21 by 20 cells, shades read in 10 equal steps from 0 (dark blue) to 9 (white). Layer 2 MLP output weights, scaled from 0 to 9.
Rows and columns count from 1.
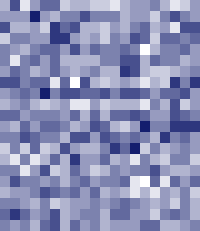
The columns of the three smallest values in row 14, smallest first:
14, 12, 7
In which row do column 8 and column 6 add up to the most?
8
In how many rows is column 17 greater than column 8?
11
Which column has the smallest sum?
6
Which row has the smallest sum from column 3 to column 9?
9
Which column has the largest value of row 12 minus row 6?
13
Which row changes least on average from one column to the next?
19
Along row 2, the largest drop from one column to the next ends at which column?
4
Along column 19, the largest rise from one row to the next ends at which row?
10
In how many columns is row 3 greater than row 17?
11
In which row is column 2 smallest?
20
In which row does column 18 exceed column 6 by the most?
3
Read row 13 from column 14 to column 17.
3 4 6 1
